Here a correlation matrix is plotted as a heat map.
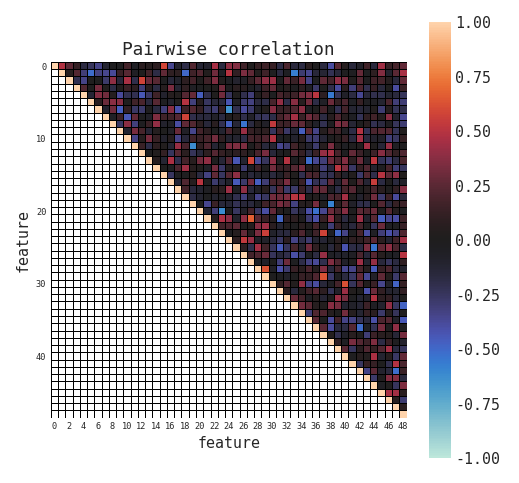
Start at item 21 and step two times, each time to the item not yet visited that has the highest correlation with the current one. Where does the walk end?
13
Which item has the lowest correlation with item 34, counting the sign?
9
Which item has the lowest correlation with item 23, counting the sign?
20
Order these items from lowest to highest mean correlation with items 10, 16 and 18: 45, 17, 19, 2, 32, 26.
26, 45, 17, 19, 2, 32
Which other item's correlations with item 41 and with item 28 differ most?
29
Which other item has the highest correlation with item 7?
18
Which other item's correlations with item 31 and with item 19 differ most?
5
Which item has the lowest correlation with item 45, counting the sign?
21
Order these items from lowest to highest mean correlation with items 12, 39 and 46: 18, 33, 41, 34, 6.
6, 41, 34, 18, 33
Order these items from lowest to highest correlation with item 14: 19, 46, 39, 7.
19, 46, 7, 39
